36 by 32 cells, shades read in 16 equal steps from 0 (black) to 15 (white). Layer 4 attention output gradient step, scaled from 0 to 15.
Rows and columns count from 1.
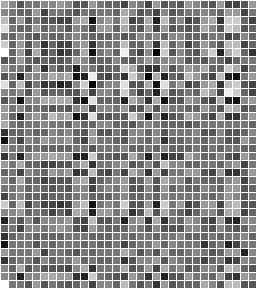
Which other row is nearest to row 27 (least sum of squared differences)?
14
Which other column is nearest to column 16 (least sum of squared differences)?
30
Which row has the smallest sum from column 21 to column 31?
13
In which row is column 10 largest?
27
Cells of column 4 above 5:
27
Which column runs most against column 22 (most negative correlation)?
5
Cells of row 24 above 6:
17
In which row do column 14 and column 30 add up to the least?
10
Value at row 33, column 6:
8
